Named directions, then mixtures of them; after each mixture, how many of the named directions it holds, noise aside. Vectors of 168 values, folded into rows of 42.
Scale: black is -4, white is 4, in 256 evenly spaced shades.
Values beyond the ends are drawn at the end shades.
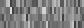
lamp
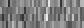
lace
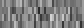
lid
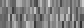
three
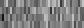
two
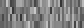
three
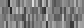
two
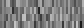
two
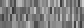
three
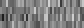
two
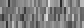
one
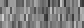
two
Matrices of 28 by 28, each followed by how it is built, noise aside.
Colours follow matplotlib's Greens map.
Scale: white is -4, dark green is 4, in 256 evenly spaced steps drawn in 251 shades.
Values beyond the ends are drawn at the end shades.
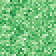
repeating rows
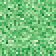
repeating columns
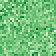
block diagonal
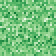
repeating columns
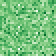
repeating rows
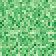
repeating columns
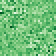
block diagonal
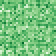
repeating rows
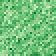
Hankel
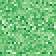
uneven rows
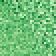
upper triangular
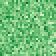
noise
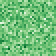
noise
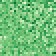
upper triangular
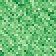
Toeplitz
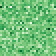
uneven rows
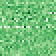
uneven rows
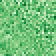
upper triangular
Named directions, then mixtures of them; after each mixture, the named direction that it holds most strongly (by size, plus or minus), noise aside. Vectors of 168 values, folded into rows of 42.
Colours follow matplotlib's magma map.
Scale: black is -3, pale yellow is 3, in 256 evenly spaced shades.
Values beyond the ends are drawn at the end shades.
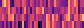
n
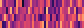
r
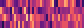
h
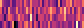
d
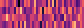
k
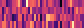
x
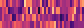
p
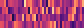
p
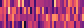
n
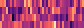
p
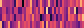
r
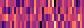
k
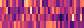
p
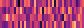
k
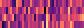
r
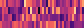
p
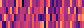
r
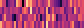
x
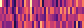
d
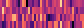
x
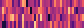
x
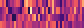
p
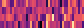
n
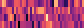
h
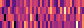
d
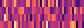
d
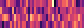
h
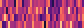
r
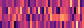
p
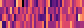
r
